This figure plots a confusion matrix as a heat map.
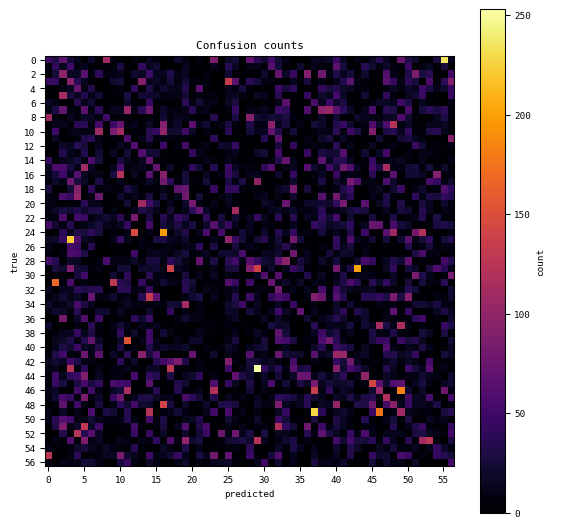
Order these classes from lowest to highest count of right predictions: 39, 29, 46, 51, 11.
51, 11, 39, 46, 29
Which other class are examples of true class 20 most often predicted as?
13
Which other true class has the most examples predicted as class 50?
33
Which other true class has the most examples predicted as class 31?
9
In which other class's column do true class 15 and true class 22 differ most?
47
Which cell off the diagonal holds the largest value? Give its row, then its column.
43, 29
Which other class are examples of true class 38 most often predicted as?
32
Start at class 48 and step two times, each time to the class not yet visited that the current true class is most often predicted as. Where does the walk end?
10
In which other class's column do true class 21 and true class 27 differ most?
26
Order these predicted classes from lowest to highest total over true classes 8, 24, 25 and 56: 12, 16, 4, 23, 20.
20, 23, 4, 12, 16
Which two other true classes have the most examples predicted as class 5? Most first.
51, 15
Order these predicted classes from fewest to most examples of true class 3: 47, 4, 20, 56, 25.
20, 4, 47, 56, 25
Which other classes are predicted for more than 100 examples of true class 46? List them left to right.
11, 23, 37, 49
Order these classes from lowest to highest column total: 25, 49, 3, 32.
49, 25, 3, 32
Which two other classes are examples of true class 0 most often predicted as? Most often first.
55, 8
